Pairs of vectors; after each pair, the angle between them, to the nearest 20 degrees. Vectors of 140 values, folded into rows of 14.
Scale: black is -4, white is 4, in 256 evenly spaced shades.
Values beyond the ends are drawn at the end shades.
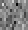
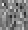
40 degrees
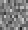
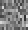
80 degrees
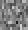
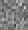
80 degrees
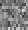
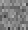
140 degrees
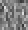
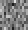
100 degrees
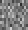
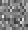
40 degrees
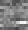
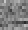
140 degrees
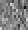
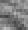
100 degrees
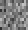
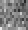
140 degrees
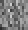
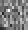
40 degrees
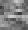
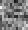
140 degrees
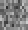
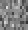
160 degrees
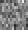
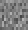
100 degrees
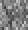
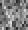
160 degrees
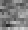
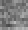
20 degrees
